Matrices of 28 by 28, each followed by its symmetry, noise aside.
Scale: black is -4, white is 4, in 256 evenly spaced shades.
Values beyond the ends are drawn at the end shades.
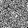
symmetric.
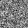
no symmetry.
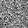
no symmetry.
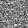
same after a half turn.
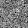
symmetric across the other diagonal.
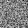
no symmetry.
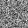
symmetric across the other diagonal.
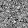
same after a half turn.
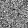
symmetric across the other diagonal.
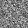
same after a half turn.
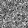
symmetric.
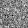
symmetric across the other diagonal.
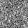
same after a half turn.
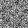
symmetric across the other diagonal.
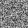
same after a half turn.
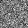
symmetric.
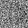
mirrored top to bottom.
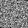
same after a half turn.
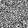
same after a half turn.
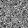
symmetric across the other diagonal.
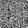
mirrored top to bottom.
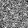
symmetric.
